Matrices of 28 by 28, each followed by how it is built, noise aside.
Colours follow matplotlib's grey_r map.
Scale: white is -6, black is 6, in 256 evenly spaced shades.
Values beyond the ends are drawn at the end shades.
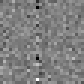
uneven columns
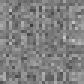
blocks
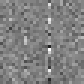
uneven columns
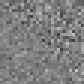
upper triangular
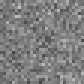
noise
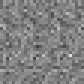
repeating columns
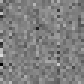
uneven columns
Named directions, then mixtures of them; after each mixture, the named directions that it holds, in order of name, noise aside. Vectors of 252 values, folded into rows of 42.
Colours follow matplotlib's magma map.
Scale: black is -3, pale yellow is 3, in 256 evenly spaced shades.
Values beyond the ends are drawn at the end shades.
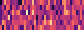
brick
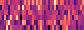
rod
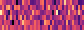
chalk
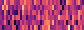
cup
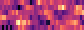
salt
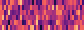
brick, rod.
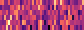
cup, rod.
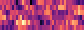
chalk, salt.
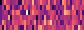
brick.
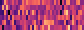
brick, cup.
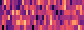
brick, salt.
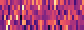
rod.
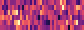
cup, salt.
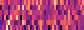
rod.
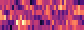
chalk, salt.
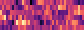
chalk, salt.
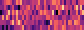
chalk, salt.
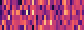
brick.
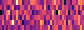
chalk.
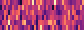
brick, rod.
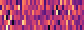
chalk, rod.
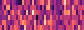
brick, chalk.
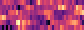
salt.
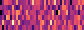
brick, chalk.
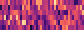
rod, salt.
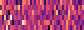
chalk, rod.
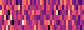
chalk, rod.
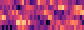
salt.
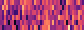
cup.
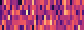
brick.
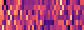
brick, cup.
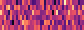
chalk.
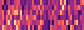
cup.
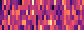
brick, rod.
